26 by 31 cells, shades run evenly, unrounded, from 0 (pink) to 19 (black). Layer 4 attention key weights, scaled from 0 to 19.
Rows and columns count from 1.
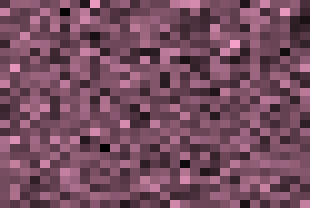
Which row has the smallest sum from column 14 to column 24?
23
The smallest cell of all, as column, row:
24, 6
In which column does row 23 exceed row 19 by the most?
4
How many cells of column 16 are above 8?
22
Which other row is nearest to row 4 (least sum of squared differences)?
10
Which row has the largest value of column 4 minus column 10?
7
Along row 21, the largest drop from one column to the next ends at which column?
5
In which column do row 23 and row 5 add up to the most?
30
